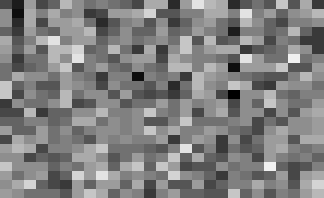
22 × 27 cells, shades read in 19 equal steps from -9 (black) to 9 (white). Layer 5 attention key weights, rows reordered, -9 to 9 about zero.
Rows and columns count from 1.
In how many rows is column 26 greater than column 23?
11
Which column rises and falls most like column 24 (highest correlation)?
9
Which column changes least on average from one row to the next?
18
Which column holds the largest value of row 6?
7
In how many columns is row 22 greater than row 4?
12
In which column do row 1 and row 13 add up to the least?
2
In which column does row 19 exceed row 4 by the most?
23
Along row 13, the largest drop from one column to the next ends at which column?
4
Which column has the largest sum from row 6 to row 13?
6
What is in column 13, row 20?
0
